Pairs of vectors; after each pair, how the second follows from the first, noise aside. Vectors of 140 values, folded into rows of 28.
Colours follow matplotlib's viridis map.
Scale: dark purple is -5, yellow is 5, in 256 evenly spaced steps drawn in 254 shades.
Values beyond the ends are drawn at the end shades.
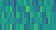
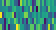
wrapped around, scaled up.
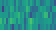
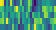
wrapped around, negated, scaled up.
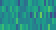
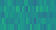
wrapped around, negated, shrunk.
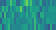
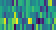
wrapped around, negated, scaled up.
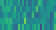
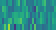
shuffled.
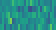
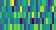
wrapped around, scaled up.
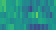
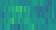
wrapped around, negated, shrunk.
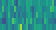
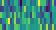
wrapped around, scaled up.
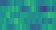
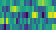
wrapped around, negated, scaled up.
